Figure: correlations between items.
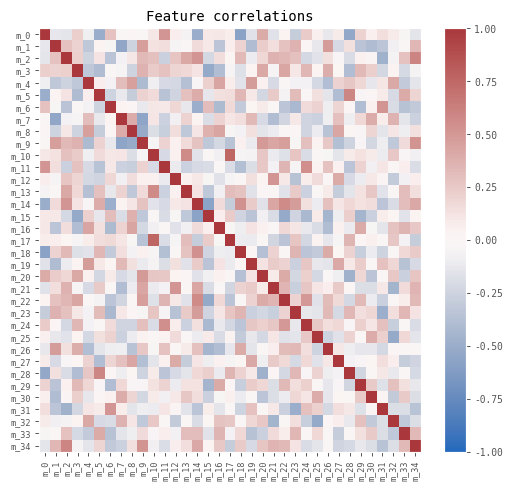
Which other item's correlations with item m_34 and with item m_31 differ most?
m_2
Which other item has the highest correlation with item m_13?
m_10
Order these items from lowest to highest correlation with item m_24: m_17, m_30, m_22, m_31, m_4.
m_17, m_4, m_30, m_31, m_22
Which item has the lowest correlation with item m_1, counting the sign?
m_7
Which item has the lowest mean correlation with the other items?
m_15
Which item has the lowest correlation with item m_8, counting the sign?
m_9
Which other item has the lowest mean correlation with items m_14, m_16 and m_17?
m_6
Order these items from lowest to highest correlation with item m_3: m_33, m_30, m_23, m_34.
m_33, m_34, m_23, m_30
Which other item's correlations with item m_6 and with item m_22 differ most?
m_14
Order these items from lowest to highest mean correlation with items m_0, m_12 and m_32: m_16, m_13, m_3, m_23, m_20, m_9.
m_23, m_9, m_13, m_16, m_3, m_20
